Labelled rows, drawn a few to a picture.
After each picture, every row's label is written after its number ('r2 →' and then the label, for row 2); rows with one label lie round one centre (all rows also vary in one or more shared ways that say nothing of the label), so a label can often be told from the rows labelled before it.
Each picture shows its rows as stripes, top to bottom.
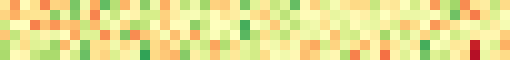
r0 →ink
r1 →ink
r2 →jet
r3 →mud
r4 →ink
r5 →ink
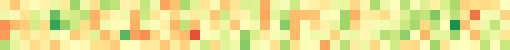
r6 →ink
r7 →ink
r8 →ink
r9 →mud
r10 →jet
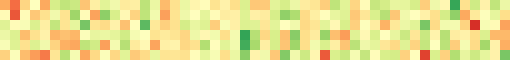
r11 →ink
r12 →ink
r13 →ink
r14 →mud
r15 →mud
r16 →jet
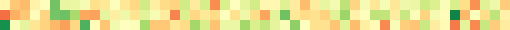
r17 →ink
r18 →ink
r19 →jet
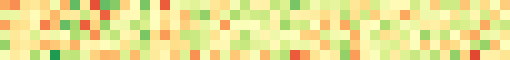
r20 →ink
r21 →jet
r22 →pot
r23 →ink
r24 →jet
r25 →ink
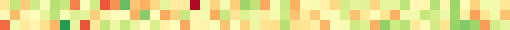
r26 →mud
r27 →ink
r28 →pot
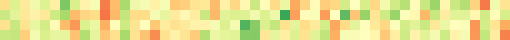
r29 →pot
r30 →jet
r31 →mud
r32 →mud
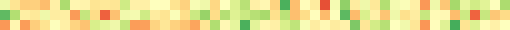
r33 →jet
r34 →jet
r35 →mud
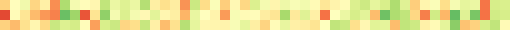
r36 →pot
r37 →pot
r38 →ink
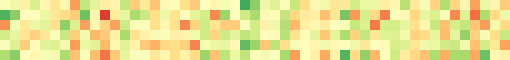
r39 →mud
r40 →jet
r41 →pot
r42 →jet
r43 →mud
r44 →jet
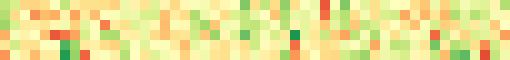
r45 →jet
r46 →jet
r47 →jet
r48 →mud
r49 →pot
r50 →pot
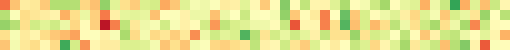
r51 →ink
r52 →jet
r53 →jet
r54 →mud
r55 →pot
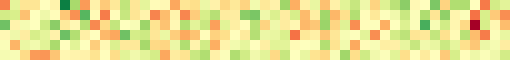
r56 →pot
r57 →mud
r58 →ink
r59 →pot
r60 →ink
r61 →jet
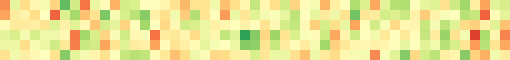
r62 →pot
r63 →pot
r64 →ink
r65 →mud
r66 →mud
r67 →pot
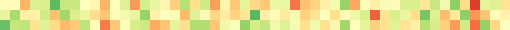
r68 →ink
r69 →pot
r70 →jet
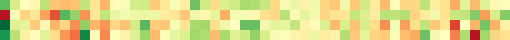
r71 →jet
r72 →pot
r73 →jet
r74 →jet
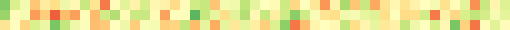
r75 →jet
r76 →jet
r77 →ink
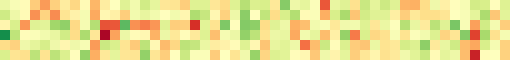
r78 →jet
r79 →jet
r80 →mud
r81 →jet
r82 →ink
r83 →ink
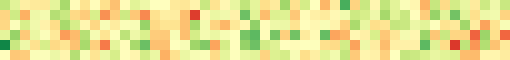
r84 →jet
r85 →mud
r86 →pot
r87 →mud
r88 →jet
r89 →ink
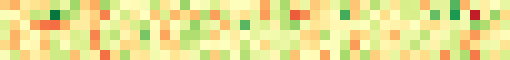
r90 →ink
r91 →ink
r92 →jet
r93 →ink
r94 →ink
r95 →jet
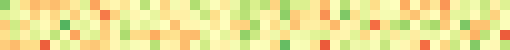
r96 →jet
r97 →jet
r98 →pot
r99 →mud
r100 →jet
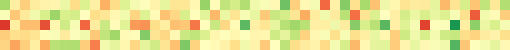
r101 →jet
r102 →ink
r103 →mud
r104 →ink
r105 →ink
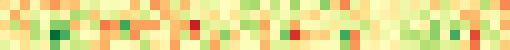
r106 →mud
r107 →ink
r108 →mud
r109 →ink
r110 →ink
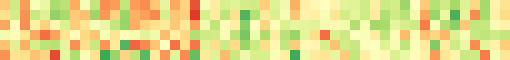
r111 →mud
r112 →mud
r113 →mud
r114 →jet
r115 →mud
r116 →pot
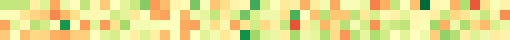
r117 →pot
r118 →mud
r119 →pot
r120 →mud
